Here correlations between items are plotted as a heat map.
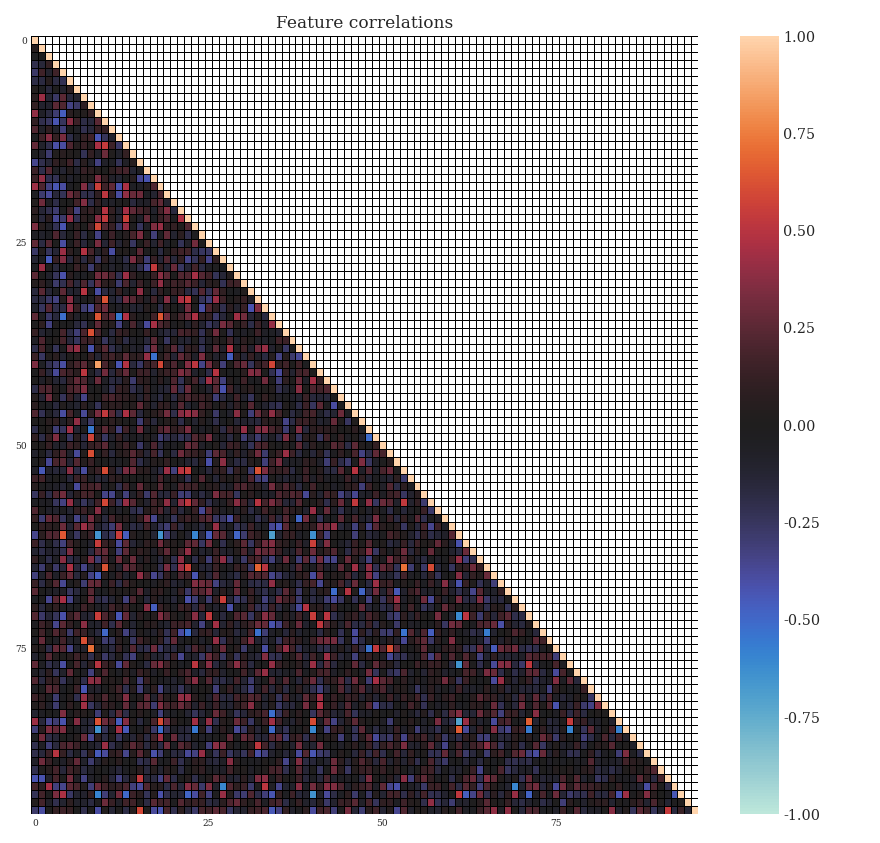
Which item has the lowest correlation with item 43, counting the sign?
68
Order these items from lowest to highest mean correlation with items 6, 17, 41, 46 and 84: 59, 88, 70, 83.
88, 59, 70, 83
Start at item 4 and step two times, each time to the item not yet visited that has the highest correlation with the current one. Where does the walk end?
85
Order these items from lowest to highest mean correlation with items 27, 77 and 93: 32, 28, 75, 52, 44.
44, 32, 28, 52, 75
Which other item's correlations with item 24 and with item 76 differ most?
33
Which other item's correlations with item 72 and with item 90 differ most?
41
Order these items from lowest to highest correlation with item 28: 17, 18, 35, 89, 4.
4, 18, 35, 89, 17
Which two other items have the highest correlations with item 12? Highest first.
61, 85
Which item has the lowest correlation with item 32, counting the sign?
73
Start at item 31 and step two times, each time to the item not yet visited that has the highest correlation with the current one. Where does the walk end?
74
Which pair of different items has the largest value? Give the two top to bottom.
9, 40
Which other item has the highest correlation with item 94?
57
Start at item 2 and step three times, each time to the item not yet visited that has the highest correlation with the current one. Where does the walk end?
65
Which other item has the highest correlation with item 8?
75
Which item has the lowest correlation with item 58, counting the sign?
24
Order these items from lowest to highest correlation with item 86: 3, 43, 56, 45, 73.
3, 45, 43, 56, 73
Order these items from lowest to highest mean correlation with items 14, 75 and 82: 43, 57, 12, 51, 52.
43, 12, 57, 52, 51
